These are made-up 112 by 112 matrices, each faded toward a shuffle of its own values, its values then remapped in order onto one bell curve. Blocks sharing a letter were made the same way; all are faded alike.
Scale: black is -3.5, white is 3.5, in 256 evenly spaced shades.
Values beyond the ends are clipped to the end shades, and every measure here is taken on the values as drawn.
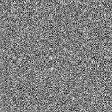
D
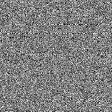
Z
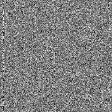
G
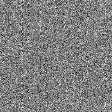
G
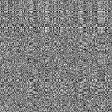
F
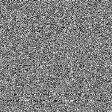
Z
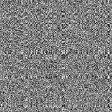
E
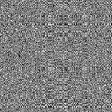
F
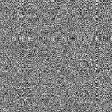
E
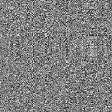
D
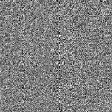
D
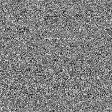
Z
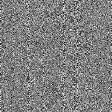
G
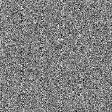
G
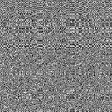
F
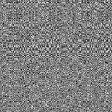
F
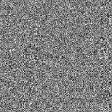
D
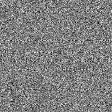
Z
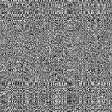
F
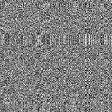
E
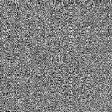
D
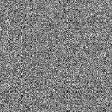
D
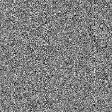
G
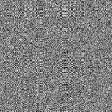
E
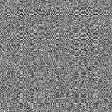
F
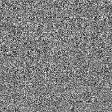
Z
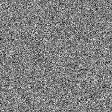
Z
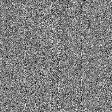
G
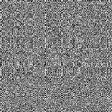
E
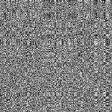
E
